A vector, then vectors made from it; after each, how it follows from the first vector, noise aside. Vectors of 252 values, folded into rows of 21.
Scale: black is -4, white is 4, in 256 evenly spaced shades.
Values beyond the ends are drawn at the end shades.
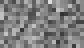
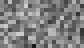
reversed, negated.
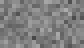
wrapped around, negated, shrunk.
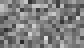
wrapped around, negated.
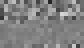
negated, partly zeroed.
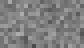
reversed, negated, shrunk.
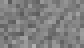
reversed, shrunk.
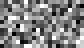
wrapped around, negated, scaled up.
